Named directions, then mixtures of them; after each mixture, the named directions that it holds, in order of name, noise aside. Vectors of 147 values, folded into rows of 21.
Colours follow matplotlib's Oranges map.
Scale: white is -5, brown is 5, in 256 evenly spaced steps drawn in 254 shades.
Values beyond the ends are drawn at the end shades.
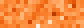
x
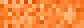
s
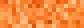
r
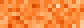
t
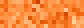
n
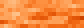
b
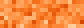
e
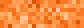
r, s.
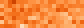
b, e, n.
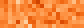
n, r.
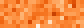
x.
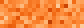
e, t.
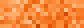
b, n, x.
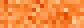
n, s.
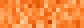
r.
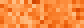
b, n, s.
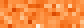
r, t, x.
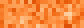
r, s, x.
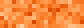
e.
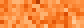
n.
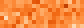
e, n, t.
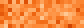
e, s.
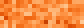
e.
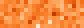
x.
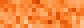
n, r, t.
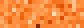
x.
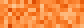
s, t.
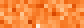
r, x.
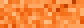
e, r.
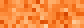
n.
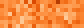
r, s.
